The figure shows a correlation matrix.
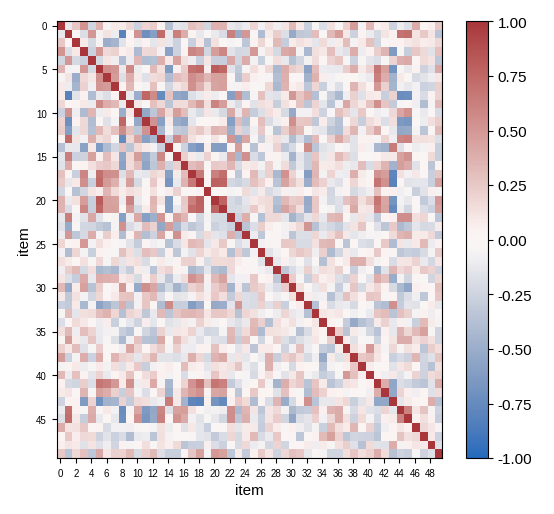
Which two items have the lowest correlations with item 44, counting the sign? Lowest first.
8, 11
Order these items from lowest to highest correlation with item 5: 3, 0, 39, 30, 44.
44, 39, 30, 0, 3
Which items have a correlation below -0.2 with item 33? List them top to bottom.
8, 11, 14, 23, 32, 43
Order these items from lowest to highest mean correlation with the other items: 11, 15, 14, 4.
14, 11, 4, 15
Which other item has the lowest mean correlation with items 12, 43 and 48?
16
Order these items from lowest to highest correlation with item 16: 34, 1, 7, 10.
34, 7, 10, 1
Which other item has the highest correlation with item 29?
17
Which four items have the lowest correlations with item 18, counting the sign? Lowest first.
43, 14, 32, 28
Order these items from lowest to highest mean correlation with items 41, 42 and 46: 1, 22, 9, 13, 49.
22, 1, 13, 49, 9
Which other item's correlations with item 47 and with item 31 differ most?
35
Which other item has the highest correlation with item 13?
1
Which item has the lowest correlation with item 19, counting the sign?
2
